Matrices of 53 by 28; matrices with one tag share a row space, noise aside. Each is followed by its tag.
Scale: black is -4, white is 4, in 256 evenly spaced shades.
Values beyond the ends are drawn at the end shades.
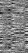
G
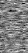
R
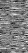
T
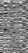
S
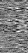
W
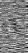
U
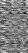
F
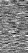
U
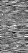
U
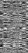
S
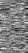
T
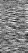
U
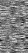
T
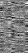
G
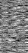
U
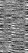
G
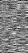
U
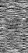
R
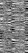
G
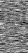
R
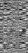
S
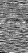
R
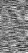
U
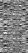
S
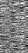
T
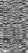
S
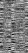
G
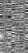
G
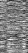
R
